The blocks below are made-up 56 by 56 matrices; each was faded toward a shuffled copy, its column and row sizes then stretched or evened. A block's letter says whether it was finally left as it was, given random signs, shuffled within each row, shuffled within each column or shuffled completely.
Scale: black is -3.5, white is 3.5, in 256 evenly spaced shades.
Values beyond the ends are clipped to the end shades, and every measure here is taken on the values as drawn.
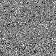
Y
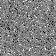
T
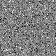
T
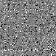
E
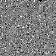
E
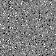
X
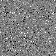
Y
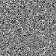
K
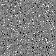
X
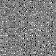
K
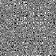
K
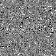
E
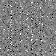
X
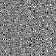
K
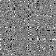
K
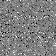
Y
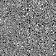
X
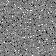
T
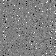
X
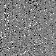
X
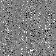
X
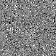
E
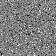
T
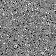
T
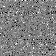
Y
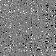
E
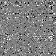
K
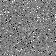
T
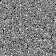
T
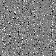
X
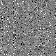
X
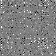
E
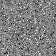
T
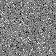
T
